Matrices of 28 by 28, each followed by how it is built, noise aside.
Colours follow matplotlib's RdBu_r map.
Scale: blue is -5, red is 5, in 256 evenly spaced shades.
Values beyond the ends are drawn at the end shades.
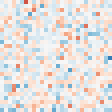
repeating columns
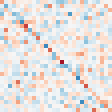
diagonal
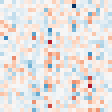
uneven columns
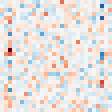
uneven columns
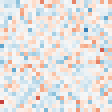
Hankel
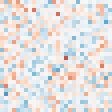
Hankel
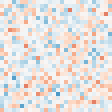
Hankel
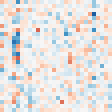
uneven columns
